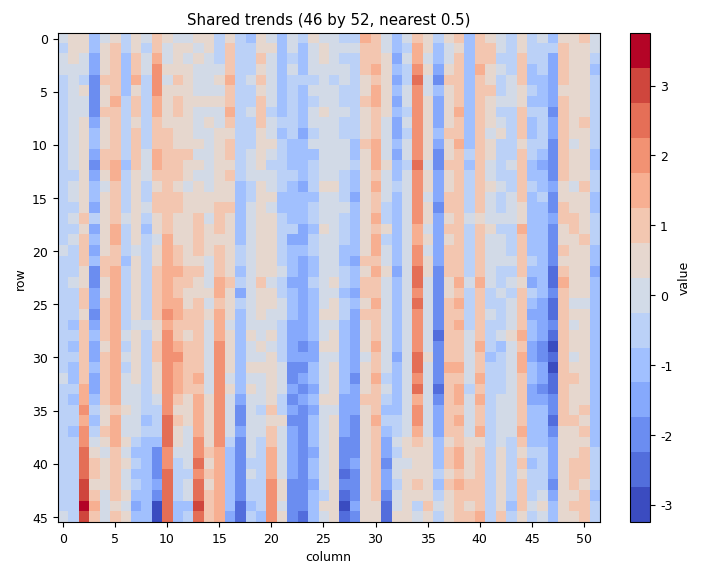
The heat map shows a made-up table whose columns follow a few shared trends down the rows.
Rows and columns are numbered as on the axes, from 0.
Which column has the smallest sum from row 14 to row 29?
47
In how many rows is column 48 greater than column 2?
16
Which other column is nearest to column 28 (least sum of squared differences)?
22
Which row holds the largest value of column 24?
0
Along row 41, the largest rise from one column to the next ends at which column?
10
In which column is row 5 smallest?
3
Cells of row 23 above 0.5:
14
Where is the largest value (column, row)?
2, 44
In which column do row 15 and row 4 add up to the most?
34
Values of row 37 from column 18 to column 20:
0 0 1
